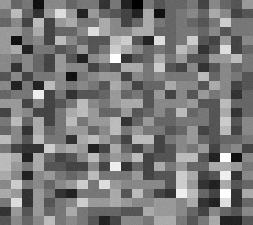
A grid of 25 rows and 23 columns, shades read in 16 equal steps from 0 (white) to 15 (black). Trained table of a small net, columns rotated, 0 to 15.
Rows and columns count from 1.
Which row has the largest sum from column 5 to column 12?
11
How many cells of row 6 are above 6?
15
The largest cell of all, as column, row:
13, 1
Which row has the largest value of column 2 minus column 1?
5
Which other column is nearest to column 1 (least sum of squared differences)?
18
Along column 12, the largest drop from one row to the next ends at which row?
8
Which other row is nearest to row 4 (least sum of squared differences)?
16
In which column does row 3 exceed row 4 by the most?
9
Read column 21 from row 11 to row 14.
7 4 5 3
